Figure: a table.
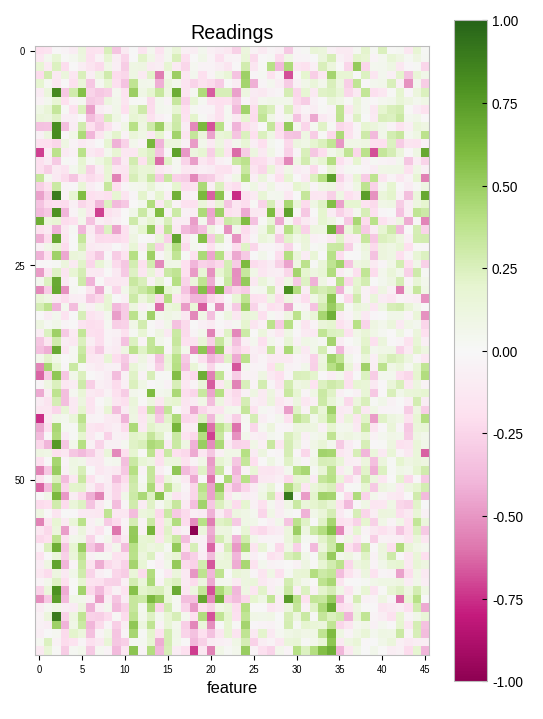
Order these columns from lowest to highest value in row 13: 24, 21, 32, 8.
21, 32, 8, 24
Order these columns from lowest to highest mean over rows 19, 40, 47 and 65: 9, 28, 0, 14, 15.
9, 0, 28, 14, 15
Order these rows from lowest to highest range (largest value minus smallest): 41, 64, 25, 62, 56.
41, 62, 25, 64, 56
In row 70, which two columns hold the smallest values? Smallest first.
18, 20
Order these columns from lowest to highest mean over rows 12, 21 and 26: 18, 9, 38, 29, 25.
18, 9, 29, 25, 38
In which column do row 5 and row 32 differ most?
16
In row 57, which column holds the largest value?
11
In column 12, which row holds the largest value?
52
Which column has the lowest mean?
20
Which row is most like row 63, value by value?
5
